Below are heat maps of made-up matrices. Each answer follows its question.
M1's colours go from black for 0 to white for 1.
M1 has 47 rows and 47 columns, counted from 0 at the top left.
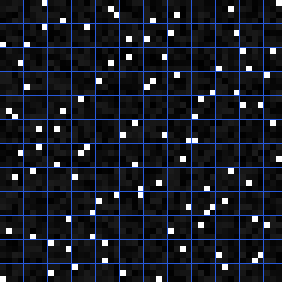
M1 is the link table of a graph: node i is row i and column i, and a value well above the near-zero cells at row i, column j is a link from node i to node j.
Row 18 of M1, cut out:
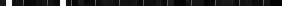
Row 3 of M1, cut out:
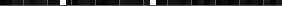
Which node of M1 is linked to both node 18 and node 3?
node 10
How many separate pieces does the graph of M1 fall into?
2
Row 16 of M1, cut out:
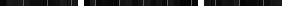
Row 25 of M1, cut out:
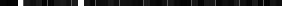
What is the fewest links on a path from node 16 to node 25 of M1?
2
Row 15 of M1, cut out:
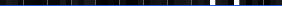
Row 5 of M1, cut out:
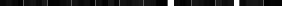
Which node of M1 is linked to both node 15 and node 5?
node 39
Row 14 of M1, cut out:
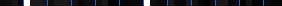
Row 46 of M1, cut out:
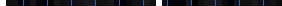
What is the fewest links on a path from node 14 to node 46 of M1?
4
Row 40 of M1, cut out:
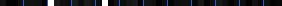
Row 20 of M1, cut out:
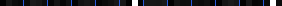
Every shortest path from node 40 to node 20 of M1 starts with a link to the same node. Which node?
node 8
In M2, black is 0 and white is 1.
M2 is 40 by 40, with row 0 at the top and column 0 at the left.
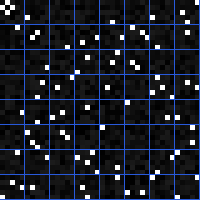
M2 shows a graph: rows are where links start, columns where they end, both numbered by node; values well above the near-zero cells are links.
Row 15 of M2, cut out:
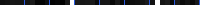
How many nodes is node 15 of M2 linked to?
2
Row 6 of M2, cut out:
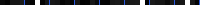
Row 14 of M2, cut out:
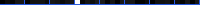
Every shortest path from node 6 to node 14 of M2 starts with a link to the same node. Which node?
node 7
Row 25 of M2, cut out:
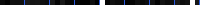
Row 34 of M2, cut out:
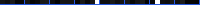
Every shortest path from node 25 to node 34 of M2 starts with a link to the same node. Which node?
node 38
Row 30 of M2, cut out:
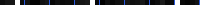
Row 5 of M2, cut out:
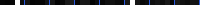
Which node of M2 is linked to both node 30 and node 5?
node 3
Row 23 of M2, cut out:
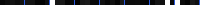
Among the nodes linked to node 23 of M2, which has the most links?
node 35
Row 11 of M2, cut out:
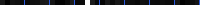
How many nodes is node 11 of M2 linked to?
1
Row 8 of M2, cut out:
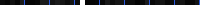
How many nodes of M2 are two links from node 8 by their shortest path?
1
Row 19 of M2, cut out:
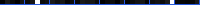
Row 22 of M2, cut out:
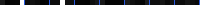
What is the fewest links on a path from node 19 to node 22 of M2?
5
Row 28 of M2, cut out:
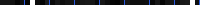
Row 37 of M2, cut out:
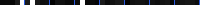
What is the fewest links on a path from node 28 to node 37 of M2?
2
